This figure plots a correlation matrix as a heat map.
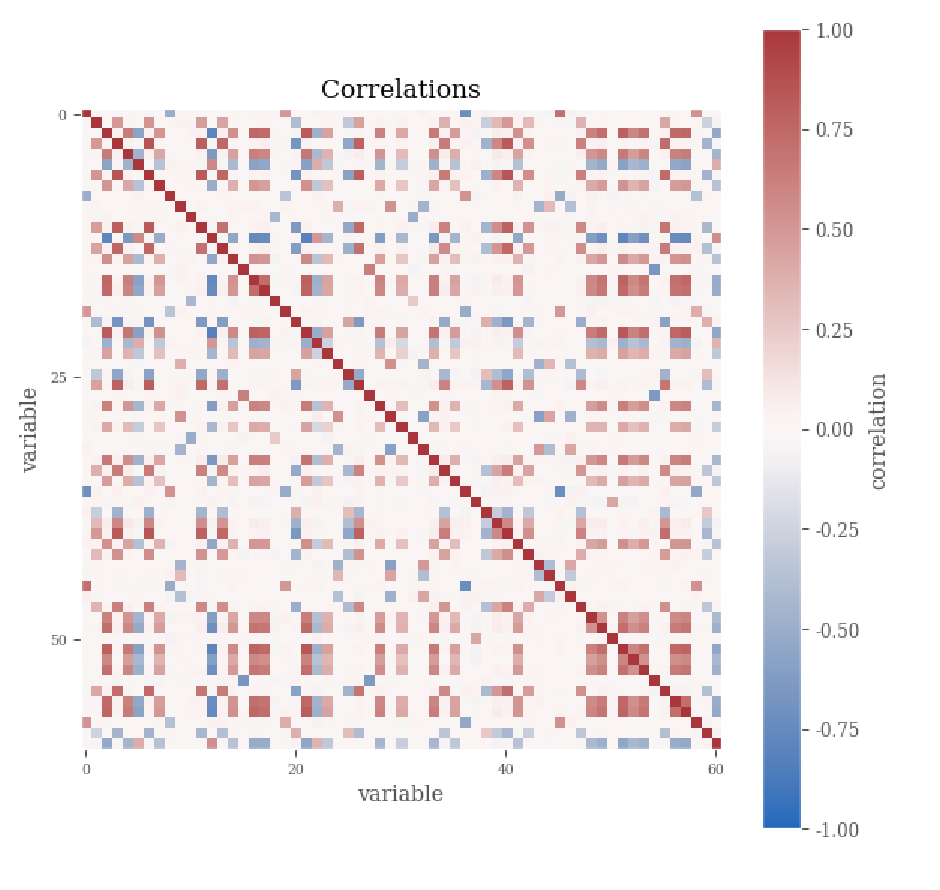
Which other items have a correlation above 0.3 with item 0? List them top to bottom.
19, 45, 58
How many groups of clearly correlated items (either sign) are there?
7
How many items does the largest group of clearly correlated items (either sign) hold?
24
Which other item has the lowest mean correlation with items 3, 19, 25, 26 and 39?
20
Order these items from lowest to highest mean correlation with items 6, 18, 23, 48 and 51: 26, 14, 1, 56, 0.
0, 1, 26, 14, 56
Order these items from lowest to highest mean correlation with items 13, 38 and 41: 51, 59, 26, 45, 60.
60, 59, 45, 26, 51
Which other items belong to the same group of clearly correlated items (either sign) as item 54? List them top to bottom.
15, 27
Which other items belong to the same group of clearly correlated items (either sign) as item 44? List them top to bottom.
9, 24, 29, 32, 43, 46
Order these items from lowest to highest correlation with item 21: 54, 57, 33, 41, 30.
54, 30, 41, 33, 57
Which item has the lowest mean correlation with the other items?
12
